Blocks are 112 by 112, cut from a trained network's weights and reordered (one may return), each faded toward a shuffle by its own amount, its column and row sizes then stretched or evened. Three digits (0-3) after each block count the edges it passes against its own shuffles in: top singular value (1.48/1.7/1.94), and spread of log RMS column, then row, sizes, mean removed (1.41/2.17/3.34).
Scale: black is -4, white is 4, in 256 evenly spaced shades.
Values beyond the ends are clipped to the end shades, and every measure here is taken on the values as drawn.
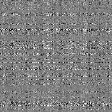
2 1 3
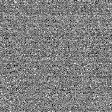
1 1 1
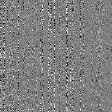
2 3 1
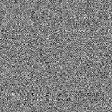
3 1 2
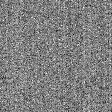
0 0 0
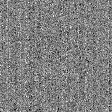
1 1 0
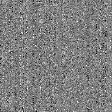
0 2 0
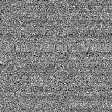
3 0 1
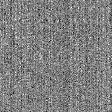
3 1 1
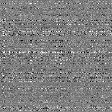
3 1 3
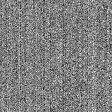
2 1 0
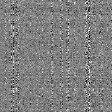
2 3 0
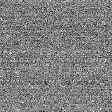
1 0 1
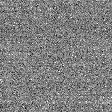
1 0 0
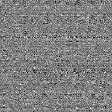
1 1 2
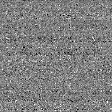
0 1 2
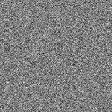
3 0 1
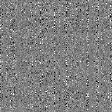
0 3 1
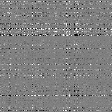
1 2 3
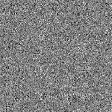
1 1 1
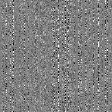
0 3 0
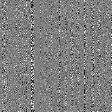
1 3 0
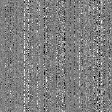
3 3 0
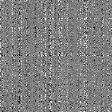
2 3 2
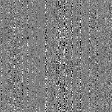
3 3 1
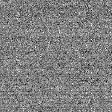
1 1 0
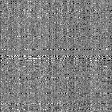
3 0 3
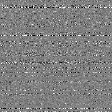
2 1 3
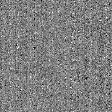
0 2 0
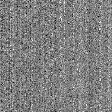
2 2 0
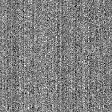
3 1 1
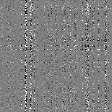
2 3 2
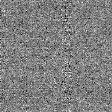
1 2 0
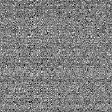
2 2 0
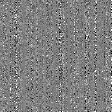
0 3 1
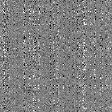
0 3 2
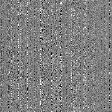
1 3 1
